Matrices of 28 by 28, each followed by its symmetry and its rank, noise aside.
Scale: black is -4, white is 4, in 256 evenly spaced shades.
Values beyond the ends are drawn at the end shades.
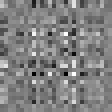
no symmetry, rank two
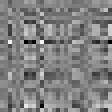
no symmetry, rank two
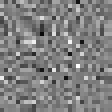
antisymmetric, rank four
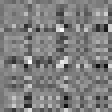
symmetric, rank two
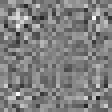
symmetric, rank four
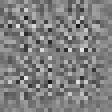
antisymmetric, rank four
